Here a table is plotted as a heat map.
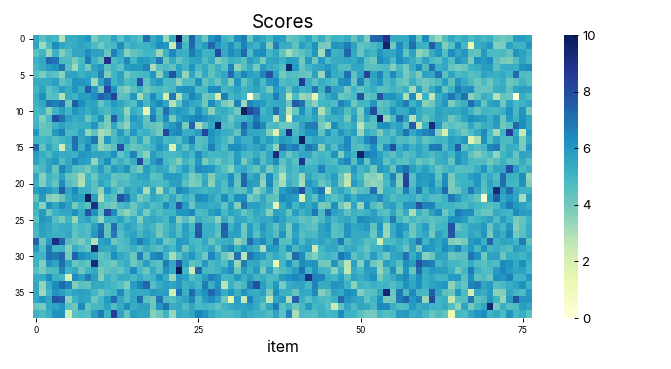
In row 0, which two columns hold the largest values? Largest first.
22, 54
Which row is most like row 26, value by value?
27
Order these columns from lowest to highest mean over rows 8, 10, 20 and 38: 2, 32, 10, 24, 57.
2, 24, 57, 10, 32
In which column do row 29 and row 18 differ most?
9
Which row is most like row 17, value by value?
6
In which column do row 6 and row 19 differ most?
41
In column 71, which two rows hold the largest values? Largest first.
21, 22
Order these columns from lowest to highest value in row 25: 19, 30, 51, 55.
30, 19, 51, 55
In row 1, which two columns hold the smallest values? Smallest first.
67, 21
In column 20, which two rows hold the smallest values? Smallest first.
8, 0
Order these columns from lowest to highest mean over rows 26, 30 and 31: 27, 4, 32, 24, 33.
32, 24, 27, 33, 4
